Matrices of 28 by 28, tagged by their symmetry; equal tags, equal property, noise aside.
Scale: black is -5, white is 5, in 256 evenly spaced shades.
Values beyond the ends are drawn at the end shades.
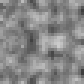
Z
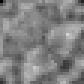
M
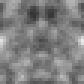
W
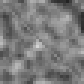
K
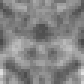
W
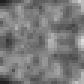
Z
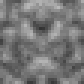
W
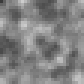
M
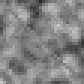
K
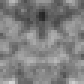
W
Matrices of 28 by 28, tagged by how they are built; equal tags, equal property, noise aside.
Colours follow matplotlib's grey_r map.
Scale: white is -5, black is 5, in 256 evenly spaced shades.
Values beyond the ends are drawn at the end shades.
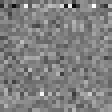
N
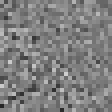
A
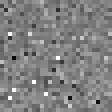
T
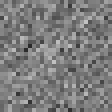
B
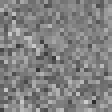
A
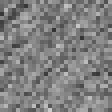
B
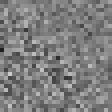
A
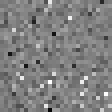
T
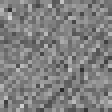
B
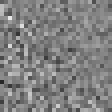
A
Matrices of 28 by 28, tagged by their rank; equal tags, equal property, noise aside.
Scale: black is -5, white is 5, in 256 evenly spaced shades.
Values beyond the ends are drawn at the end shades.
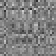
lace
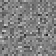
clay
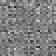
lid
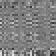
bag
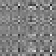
bag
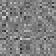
lace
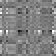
bag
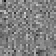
clay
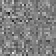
clay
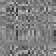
lace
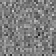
clay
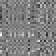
lace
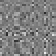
lace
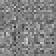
clay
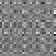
bag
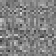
lid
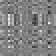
bag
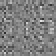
lid
